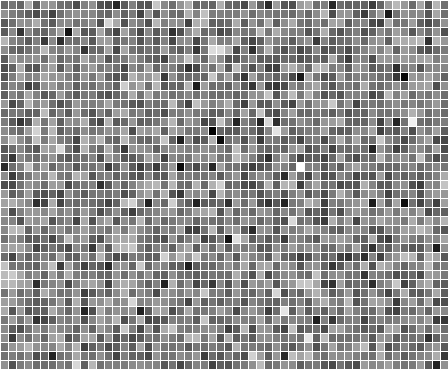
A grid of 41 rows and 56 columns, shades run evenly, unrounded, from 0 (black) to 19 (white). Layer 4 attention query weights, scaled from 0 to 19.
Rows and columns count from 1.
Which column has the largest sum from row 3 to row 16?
52
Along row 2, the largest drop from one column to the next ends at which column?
49
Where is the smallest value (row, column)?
15, 27
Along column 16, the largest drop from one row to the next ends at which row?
17
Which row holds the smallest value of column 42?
1
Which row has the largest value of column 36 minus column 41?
35
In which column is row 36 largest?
26
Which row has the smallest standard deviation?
13
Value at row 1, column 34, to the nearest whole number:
3
